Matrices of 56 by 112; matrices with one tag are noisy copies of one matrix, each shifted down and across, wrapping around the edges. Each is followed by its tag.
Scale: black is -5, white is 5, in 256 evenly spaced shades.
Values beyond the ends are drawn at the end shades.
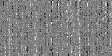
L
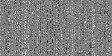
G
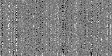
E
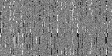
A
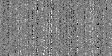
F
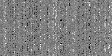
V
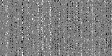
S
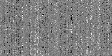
V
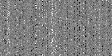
G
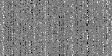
S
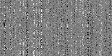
E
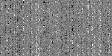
V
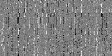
A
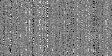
E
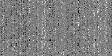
V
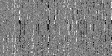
A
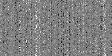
G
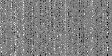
S
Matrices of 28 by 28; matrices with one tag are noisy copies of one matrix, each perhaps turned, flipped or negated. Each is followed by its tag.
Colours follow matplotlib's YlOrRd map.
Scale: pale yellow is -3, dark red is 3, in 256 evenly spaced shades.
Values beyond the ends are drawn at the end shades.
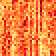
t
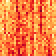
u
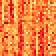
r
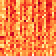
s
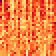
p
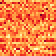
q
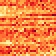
t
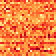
q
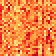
q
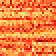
r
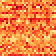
q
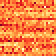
r
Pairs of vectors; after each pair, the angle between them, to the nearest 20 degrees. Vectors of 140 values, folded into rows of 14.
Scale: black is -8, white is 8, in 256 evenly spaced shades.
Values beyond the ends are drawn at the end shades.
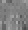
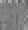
120 degrees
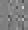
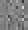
20 degrees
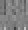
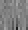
80 degrees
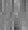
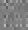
80 degrees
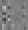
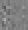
140 degrees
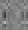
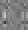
160 degrees
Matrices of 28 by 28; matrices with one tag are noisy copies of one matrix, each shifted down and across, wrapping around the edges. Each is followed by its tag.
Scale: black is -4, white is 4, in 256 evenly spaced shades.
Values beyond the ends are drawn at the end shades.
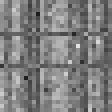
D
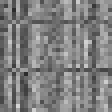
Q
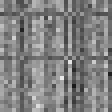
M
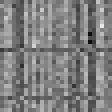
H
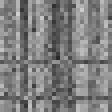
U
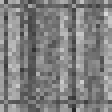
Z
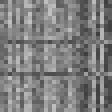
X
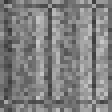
Z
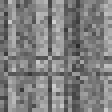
Z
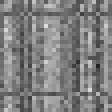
D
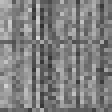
M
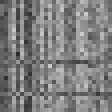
X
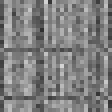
H
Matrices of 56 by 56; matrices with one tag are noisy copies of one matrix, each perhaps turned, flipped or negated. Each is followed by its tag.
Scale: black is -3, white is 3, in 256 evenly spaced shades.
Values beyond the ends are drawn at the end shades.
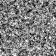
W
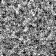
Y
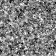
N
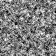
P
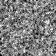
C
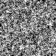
C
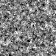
P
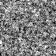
N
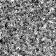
W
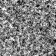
W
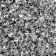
Y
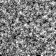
Y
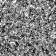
W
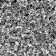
W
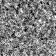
Y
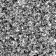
W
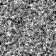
C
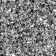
N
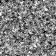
N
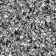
P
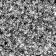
N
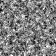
P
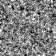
C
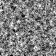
P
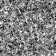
N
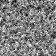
W
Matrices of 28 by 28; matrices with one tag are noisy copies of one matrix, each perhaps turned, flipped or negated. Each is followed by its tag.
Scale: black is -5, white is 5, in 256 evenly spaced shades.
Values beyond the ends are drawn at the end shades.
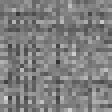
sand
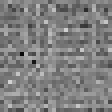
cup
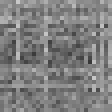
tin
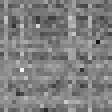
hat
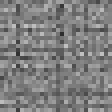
cup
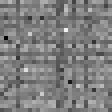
cup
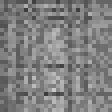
tin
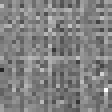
sand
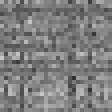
hat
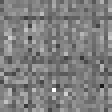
cup
